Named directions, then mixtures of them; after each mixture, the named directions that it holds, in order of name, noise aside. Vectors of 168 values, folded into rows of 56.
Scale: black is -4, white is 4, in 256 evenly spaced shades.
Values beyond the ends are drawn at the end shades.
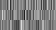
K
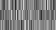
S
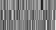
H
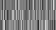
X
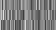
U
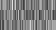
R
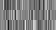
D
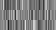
D.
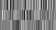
K.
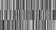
H, R, U.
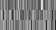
H.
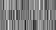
D.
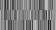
D, H, R.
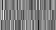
U, X.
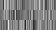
D.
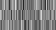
S.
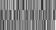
H, R.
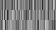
X.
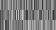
R, S, X.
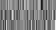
H.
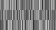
D, R, X.
